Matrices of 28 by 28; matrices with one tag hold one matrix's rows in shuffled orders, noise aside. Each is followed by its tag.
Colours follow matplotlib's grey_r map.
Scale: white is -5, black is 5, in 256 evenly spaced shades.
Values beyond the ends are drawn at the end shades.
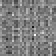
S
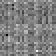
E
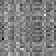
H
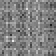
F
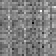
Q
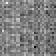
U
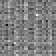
E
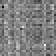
H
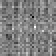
S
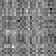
F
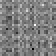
S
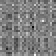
S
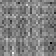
F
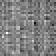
U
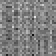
S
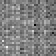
U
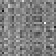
H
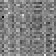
H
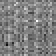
E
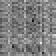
Q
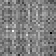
F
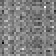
H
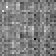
U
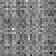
F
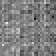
U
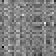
H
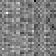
U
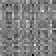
S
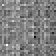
U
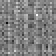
E
